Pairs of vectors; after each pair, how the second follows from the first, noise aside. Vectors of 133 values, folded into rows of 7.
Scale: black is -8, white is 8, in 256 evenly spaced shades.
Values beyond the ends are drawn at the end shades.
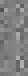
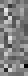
reversed, scaled up.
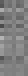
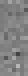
wrapped around, partly zeroed.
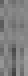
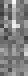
reversed, negated, scaled up.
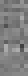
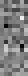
scaled up.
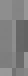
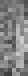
negated, scaled up.
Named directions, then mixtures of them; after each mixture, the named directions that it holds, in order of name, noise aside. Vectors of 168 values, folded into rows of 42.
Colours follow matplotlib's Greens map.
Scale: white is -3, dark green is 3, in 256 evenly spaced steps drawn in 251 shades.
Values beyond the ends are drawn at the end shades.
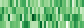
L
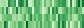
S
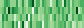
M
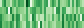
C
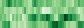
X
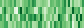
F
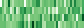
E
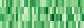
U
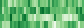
X.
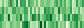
L.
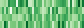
S.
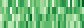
C, S.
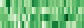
E, M, X.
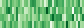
U.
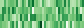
F, L, M.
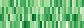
L.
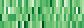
M.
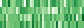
C, E.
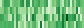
C, M, X.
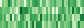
E, F.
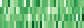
C, E.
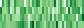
E.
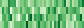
C, F, S.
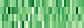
M.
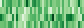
C, U, X.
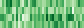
U, X.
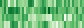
E, M, X.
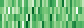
M.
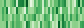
C, E, S.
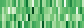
L, M.
